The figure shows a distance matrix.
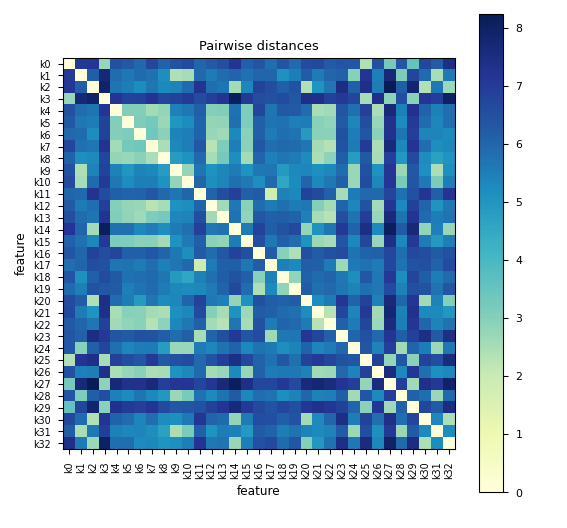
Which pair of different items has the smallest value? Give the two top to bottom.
k11, k17
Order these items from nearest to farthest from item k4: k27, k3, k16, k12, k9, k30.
k12, k9, k30, k16, k3, k27
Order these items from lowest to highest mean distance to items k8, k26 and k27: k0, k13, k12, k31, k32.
k12, k13, k0, k31, k32
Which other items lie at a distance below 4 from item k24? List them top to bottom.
k1, k9, k10, k28, k31
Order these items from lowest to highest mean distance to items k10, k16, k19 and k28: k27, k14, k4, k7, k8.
k8, k7, k4, k14, k27
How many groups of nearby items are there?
6
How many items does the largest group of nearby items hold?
11
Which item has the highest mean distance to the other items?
k27
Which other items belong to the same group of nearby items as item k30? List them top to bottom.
k2, k14, k20, k32
